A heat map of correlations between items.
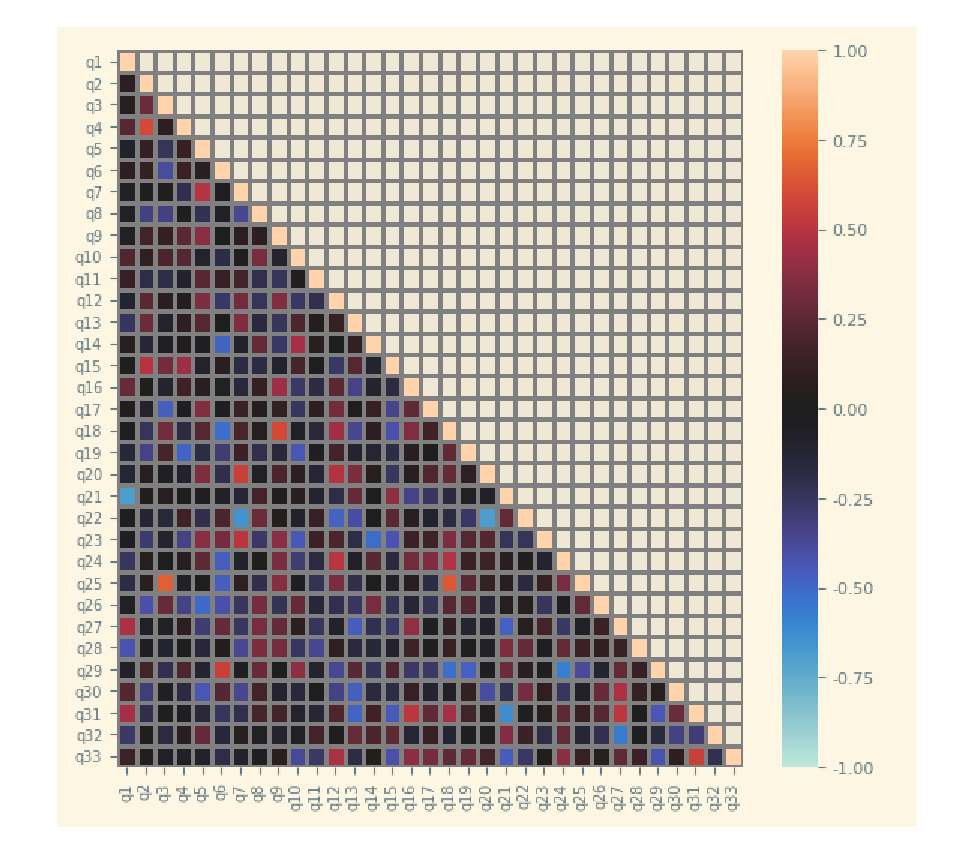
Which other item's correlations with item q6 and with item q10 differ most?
q14
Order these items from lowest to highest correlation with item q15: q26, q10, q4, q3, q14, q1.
q26, q14, q1, q10, q3, q4
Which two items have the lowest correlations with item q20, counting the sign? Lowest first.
q22, q30
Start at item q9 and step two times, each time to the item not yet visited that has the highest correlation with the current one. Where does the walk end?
q25
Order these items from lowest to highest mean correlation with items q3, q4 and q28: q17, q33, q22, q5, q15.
q17, q5, q33, q22, q15
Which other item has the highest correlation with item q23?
q7
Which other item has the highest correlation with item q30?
q27
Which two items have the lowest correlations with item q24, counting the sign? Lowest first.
q29, q6
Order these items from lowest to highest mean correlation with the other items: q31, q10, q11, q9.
q11, q10, q31, q9
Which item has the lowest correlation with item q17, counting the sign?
q3
